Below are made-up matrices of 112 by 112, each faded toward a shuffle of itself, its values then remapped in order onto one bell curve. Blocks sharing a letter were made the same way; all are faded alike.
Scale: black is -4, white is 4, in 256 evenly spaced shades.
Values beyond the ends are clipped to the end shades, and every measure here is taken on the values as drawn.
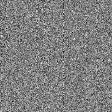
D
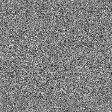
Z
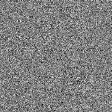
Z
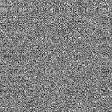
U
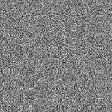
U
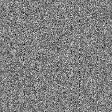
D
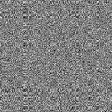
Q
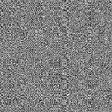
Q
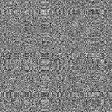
Q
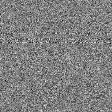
Z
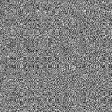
Q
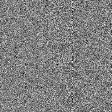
D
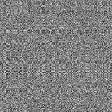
Q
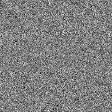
Z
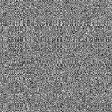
Q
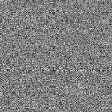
U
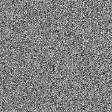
D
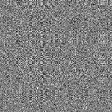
Q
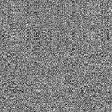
U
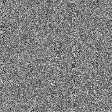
D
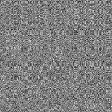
Q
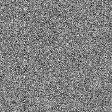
D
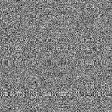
U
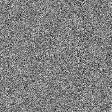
D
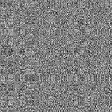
Q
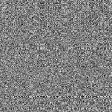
U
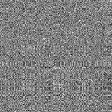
Q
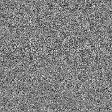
Z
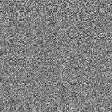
U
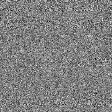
Z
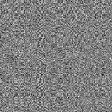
Q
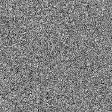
D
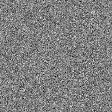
D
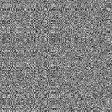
Q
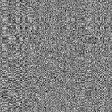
Q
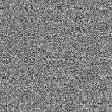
U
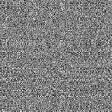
U
